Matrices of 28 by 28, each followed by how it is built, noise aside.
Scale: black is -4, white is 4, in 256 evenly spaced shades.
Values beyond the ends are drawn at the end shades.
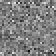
uneven rows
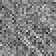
Toeplitz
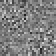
block diagonal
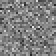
Toeplitz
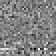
uneven rows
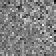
upper triangular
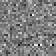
uneven rows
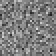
repeating rows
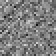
Hankel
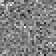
block diagonal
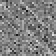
Toeplitz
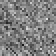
Toeplitz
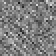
Toeplitz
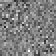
block diagonal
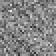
Toeplitz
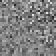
upper triangular
